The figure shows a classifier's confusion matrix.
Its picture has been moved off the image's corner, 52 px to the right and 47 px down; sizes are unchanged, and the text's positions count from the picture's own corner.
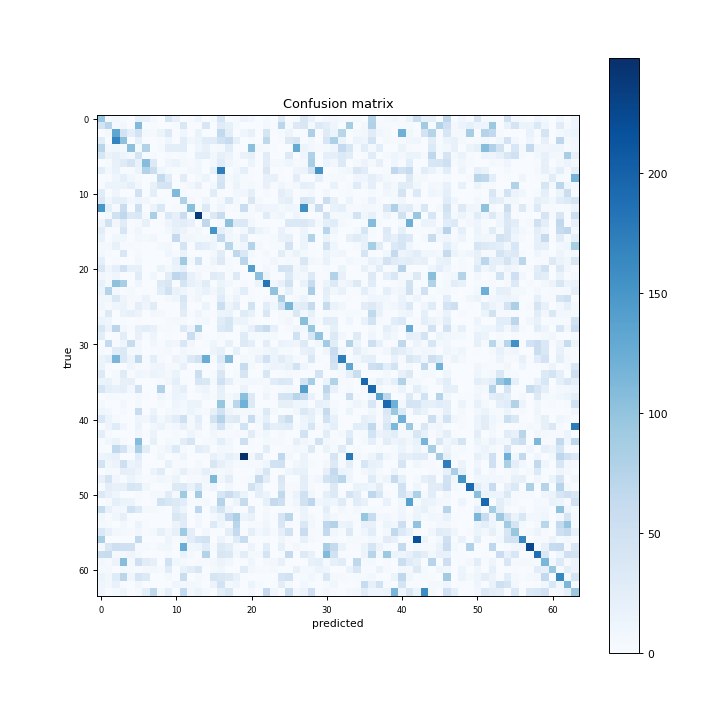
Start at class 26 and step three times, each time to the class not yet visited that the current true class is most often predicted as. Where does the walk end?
55
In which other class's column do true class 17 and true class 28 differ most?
41
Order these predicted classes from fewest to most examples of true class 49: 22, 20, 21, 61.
22, 21, 20, 61
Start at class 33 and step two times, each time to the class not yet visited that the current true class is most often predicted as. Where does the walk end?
19
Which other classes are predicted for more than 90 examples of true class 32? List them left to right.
2, 14, 17
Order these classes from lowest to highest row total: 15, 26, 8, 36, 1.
26, 8, 15, 36, 1
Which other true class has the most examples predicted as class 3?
59
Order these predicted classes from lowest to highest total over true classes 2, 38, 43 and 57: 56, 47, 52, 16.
47, 56, 52, 16
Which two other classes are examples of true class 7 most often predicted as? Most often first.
16, 29
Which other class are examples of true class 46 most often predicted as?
54
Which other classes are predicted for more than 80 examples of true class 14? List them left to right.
17, 36, 41
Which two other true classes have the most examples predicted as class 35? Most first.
53, 62
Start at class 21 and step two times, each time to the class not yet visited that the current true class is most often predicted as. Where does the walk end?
5
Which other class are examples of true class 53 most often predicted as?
50
